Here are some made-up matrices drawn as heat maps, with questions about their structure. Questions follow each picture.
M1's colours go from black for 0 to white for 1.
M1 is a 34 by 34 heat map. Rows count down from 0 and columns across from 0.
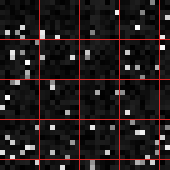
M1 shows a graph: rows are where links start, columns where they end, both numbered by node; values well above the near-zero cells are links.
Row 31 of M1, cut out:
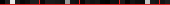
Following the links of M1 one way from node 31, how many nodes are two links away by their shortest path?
7
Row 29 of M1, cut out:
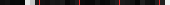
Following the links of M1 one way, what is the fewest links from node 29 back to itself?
6
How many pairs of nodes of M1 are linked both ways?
9
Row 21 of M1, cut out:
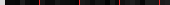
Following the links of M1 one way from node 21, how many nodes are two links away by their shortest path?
1
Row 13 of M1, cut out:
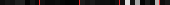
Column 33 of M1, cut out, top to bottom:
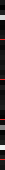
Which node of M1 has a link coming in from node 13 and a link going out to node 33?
node 25
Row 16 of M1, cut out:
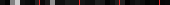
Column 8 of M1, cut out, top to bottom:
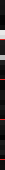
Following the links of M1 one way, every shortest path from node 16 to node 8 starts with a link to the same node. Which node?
node 10
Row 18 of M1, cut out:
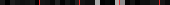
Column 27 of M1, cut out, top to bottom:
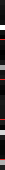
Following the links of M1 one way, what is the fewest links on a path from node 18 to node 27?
3
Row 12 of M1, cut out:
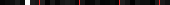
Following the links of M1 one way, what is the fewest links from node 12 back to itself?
8
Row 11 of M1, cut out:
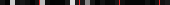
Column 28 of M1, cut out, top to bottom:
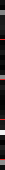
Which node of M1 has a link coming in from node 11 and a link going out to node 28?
node 2
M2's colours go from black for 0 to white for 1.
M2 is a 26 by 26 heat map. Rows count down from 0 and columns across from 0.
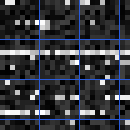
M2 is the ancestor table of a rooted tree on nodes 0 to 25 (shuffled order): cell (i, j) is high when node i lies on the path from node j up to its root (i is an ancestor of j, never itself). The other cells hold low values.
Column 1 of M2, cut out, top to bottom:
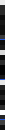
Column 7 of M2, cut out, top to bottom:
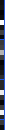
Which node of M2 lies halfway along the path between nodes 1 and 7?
22
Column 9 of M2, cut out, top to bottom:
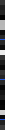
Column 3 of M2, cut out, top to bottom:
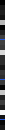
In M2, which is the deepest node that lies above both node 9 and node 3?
4
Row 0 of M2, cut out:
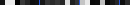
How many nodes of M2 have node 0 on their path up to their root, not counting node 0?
6
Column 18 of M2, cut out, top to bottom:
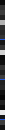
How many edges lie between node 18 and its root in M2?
3
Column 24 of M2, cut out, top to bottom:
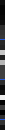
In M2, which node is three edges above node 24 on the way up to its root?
10
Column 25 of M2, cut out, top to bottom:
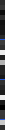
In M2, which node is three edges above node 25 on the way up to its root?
19
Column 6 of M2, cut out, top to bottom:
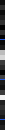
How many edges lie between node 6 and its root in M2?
3
